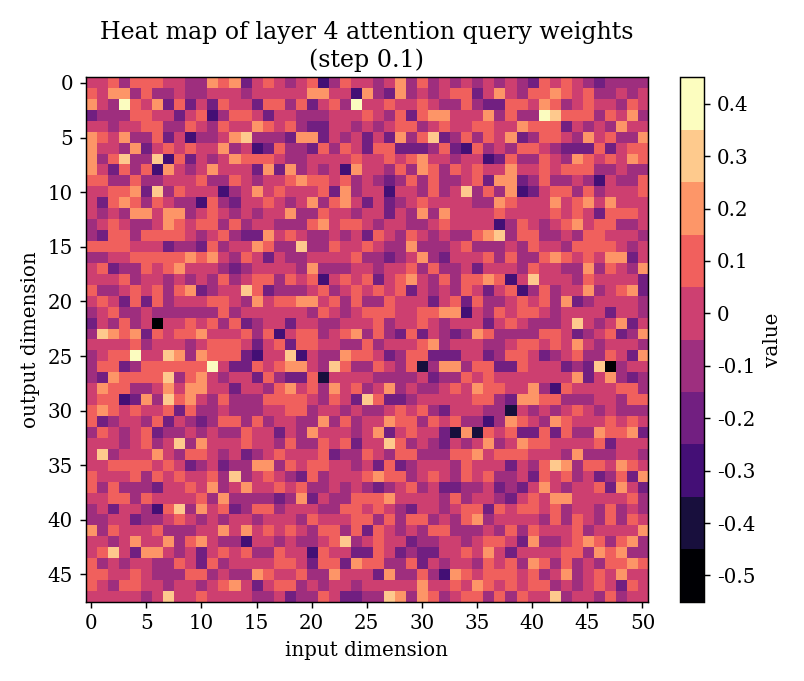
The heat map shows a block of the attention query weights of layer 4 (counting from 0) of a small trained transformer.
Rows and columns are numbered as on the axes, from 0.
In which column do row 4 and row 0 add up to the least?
21
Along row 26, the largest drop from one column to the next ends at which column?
47
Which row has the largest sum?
28
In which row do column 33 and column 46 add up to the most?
26
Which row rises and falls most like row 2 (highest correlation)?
7
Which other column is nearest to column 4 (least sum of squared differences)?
23
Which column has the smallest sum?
32
